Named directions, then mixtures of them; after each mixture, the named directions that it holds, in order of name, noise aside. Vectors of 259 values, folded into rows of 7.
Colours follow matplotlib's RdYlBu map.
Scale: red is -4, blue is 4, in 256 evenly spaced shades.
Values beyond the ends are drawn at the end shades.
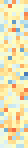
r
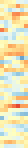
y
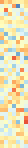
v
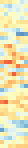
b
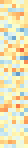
v, y.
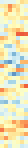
b.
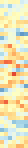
b.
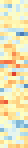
b.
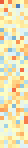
v.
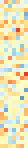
r, y.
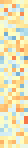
v, y.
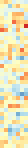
r, y.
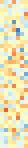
b, r.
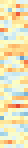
y.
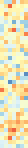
b, r.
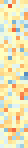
r.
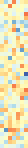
r.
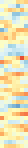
y.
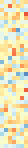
r, y.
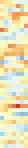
y.
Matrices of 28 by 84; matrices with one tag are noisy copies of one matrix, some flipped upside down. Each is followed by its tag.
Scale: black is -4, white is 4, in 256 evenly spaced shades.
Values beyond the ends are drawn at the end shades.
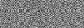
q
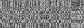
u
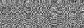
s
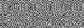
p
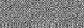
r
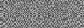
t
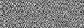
t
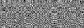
s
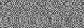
p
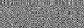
r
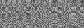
s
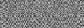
t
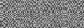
t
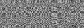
s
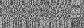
u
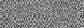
t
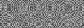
p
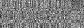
u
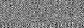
r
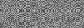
q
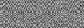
t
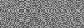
q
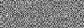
t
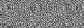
p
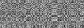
s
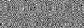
p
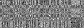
u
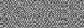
t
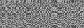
s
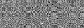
s
